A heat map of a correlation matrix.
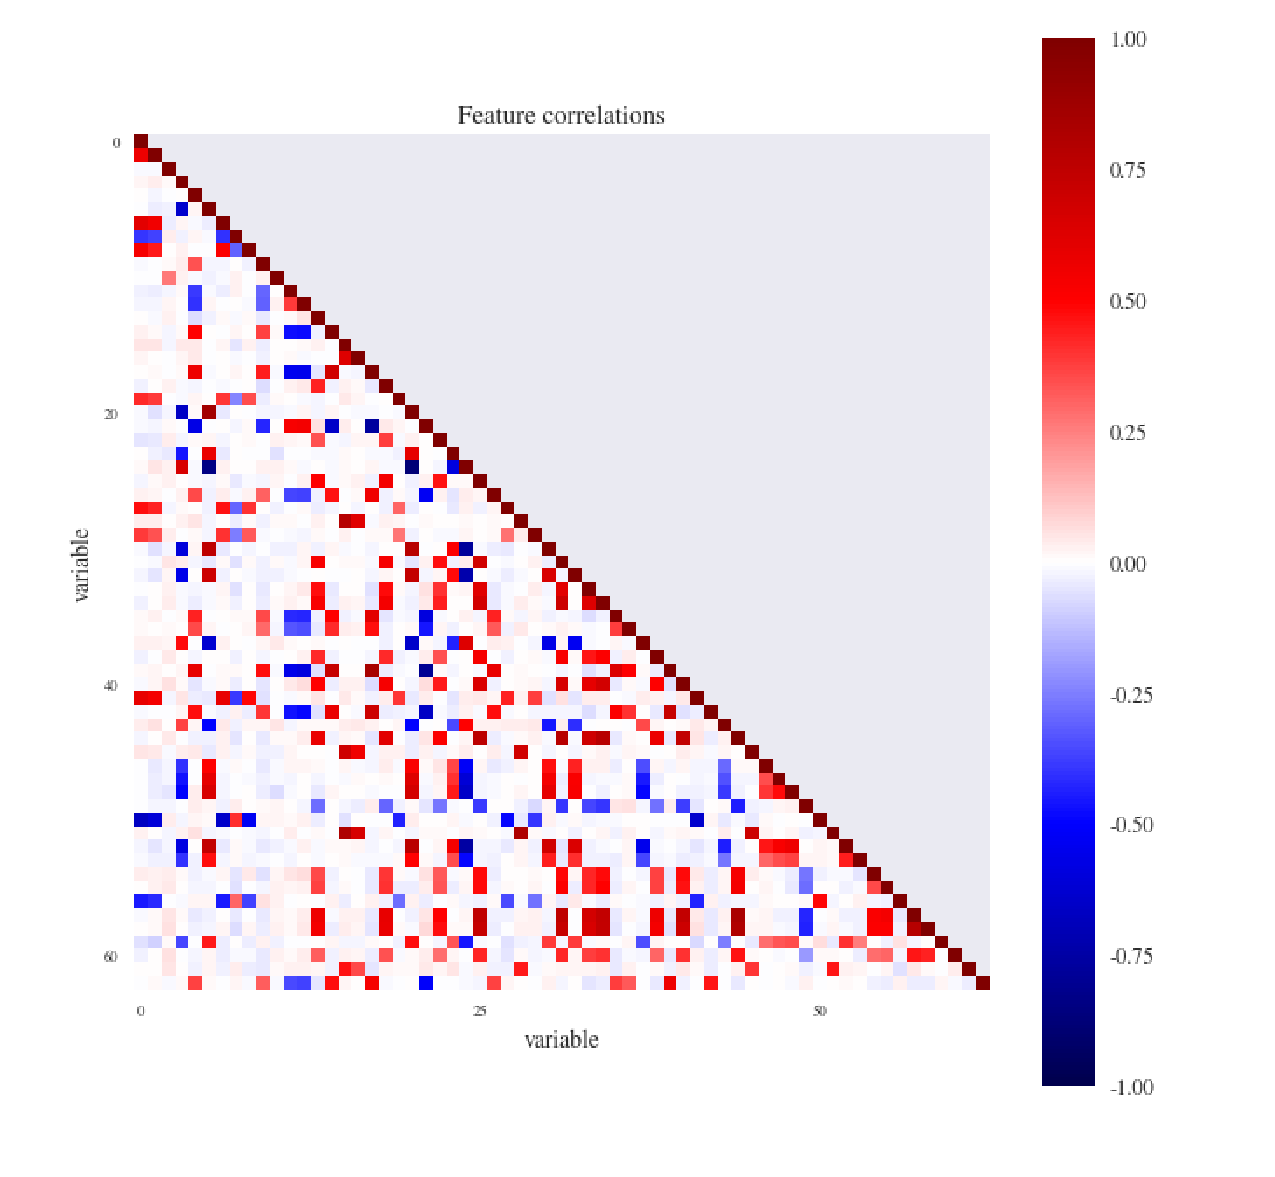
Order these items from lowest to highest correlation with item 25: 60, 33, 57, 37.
37, 60, 33, 57
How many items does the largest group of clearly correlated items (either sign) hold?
16
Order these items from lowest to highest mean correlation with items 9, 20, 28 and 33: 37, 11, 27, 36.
37, 11, 27, 36
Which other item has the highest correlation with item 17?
39
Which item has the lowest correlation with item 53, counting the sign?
24
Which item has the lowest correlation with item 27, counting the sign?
50
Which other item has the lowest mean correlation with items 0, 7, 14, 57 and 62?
21
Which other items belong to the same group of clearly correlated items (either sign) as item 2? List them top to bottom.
10
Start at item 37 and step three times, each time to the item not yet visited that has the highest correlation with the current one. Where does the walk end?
43
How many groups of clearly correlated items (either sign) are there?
6
